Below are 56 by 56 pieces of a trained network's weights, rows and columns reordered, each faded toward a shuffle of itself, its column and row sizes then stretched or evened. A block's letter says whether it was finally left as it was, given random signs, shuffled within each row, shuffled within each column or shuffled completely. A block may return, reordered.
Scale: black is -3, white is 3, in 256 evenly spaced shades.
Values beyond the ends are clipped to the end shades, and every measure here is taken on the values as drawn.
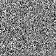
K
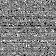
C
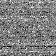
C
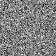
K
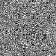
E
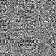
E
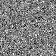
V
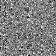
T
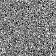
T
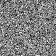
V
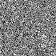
C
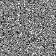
T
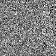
K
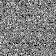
C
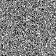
T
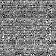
E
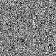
E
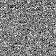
C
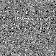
C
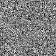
K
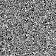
T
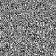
E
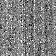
T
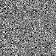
K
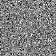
K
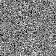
T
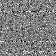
C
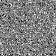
C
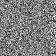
T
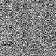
E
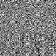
E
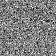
C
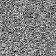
E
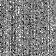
T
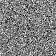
V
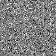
K
